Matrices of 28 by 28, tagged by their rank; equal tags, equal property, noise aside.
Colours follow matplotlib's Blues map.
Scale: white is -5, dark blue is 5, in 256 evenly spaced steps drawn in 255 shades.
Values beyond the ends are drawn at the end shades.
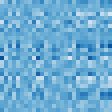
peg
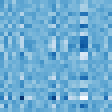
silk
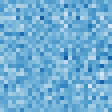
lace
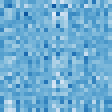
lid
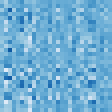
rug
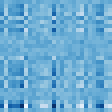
silk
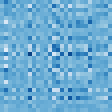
peg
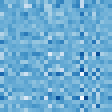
peg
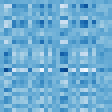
silk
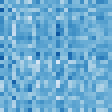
rug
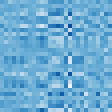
peg
